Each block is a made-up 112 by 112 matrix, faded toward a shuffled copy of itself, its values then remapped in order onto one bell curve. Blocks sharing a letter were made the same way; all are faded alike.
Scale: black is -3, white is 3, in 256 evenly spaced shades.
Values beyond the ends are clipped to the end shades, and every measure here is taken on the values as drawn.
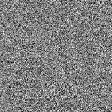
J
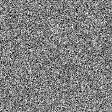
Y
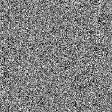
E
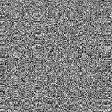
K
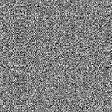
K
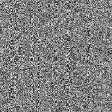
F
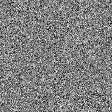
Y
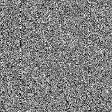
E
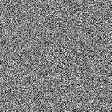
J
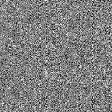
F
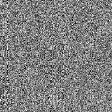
F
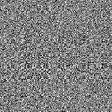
K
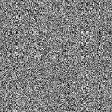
F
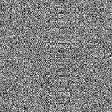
K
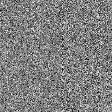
E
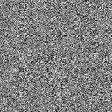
J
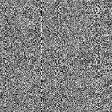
F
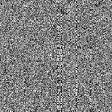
F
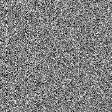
E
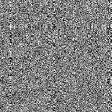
F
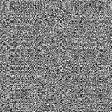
K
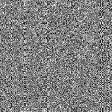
F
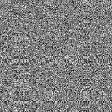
K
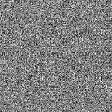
J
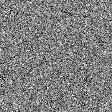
Y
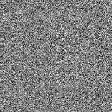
J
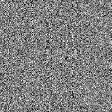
F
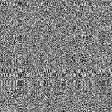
K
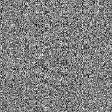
F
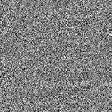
J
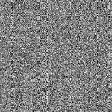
F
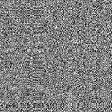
K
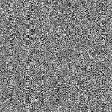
F
